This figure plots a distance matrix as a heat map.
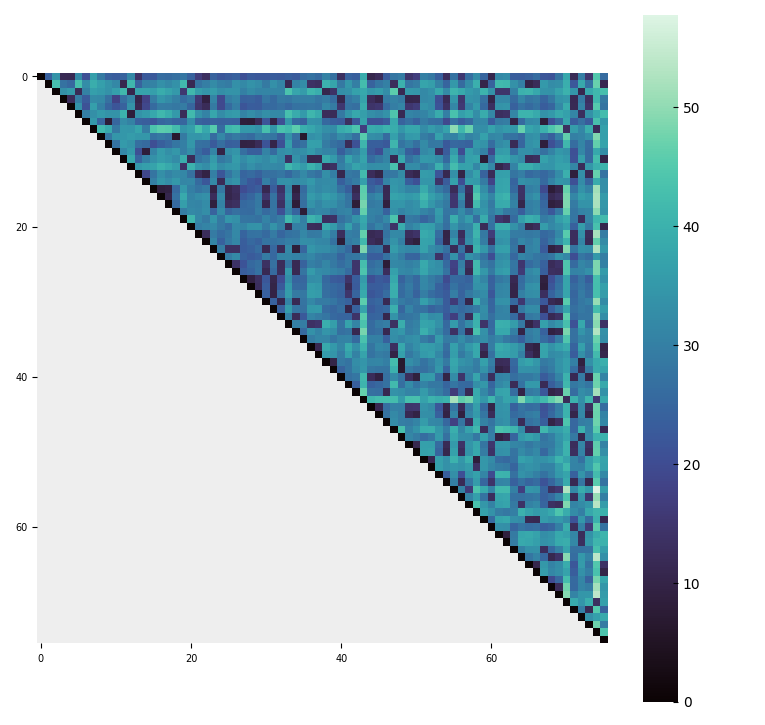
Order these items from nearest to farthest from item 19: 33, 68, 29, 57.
29, 68, 57, 33
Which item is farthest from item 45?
74
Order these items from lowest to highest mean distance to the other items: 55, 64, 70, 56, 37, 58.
56, 64, 37, 55, 58, 70
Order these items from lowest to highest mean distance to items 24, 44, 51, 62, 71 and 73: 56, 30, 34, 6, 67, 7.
56, 6, 67, 30, 34, 7
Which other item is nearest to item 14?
10
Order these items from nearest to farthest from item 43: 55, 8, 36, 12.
12, 36, 8, 55
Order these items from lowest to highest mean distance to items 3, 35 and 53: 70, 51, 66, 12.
66, 51, 12, 70
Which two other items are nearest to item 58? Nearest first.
51, 52
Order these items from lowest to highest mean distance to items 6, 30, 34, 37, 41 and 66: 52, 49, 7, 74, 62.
49, 52, 62, 7, 74
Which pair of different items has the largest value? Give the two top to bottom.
55, 74
